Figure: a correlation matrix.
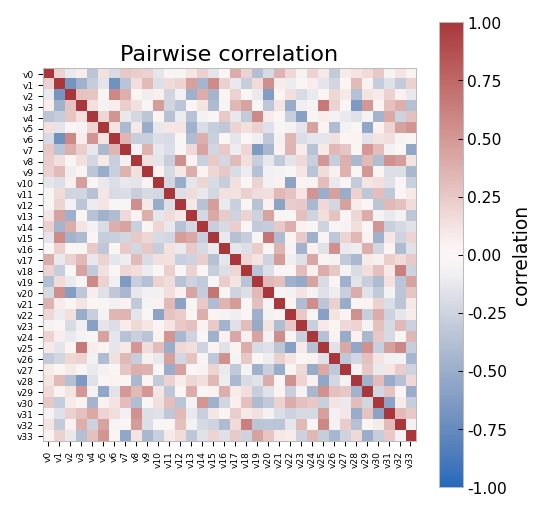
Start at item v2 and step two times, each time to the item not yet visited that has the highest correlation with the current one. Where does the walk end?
v4
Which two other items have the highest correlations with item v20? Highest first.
v15, v1
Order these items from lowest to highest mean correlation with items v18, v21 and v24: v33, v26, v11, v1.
v1, v33, v26, v11
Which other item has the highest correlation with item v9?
v29
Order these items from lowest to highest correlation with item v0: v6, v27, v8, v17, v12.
v6, v12, v27, v8, v17
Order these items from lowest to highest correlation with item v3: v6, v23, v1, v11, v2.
v1, v11, v23, v6, v2
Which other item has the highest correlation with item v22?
v28
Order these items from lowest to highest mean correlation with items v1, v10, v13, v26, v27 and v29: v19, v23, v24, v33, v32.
v33, v24, v19, v32, v23
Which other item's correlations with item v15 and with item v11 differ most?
v24
